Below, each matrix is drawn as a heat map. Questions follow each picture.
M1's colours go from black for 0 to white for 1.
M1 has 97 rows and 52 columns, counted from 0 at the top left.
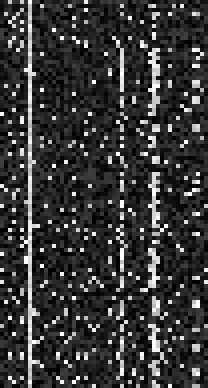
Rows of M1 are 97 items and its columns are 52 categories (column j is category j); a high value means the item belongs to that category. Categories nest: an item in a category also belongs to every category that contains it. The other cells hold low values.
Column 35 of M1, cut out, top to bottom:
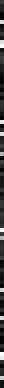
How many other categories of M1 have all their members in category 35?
5
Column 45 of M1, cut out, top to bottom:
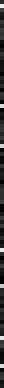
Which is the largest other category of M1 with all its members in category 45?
17
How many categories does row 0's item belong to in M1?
4
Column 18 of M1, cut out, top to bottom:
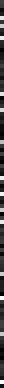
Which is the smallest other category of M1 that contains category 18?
3
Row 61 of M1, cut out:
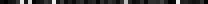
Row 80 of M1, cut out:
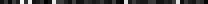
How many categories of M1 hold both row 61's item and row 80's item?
5
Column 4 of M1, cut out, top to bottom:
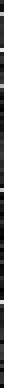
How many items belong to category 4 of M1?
5
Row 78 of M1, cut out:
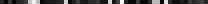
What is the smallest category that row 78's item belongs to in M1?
9
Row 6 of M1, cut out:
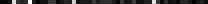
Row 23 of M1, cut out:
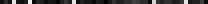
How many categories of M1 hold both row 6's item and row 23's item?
4
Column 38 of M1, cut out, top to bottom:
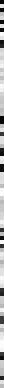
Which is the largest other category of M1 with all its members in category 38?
30
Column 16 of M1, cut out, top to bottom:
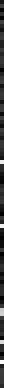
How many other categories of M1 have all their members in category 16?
2
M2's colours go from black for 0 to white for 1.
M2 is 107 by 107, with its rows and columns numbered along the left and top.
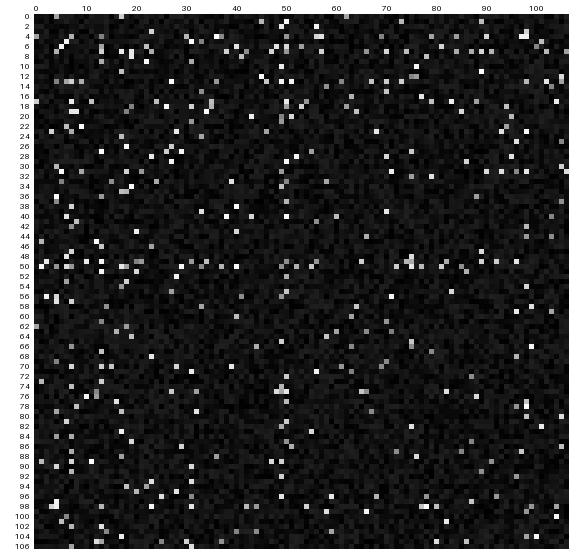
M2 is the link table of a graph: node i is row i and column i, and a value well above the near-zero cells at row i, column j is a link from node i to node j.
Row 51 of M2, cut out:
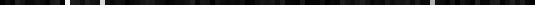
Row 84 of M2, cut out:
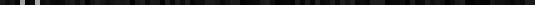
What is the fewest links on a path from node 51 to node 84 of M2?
3
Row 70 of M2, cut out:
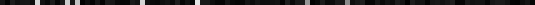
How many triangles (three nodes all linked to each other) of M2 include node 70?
2
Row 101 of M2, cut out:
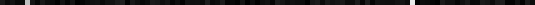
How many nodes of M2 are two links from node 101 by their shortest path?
5
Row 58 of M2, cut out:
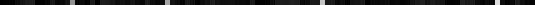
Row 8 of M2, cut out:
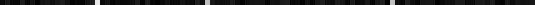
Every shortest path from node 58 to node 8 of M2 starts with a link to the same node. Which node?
node 64
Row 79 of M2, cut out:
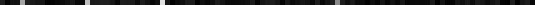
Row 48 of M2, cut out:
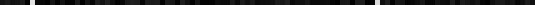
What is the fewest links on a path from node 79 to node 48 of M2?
3
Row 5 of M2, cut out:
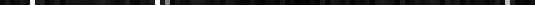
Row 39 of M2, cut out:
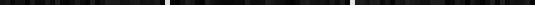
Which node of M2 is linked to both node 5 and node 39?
node 33
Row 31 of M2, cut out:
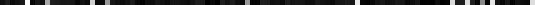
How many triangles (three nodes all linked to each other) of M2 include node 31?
2
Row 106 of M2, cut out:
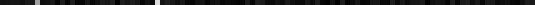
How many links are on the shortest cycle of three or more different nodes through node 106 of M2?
5
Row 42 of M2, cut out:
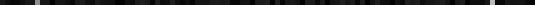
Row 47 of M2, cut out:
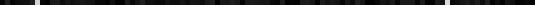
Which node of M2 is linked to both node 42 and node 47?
node 7
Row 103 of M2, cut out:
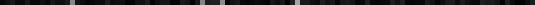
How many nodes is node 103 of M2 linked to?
4
